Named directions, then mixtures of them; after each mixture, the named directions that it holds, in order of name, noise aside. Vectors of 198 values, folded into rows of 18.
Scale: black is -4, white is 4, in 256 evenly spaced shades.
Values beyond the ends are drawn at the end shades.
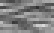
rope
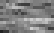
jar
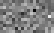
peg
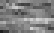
jar.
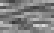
rope.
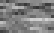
jar, rope.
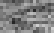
peg, rope.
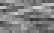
jar, rope.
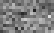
jar, peg.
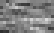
jar.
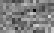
peg, rope.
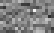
jar, peg.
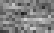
jar, peg.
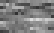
jar, rope.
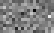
peg.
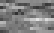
jar, rope.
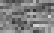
peg, rope.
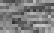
peg, rope.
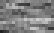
jar.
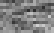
peg, rope.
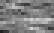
jar.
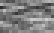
jar, rope.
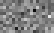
peg.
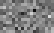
peg.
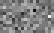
peg.
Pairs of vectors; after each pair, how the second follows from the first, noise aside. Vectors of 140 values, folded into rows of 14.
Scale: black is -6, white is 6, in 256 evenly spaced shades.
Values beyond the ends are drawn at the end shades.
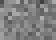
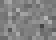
reversed, negated, partly zeroed.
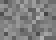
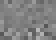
wrapped around, partly zeroed.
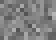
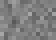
wrapped around, shrunk.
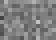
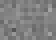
wrapped around, shrunk.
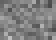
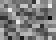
negated, scaled up.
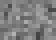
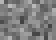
wrapped around.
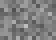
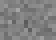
wrapped around, shrunk.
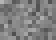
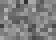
shuffled.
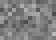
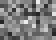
negated, scaled up.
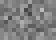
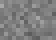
wrapped around, shrunk.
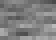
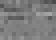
partly zeroed.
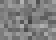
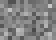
shuffled.
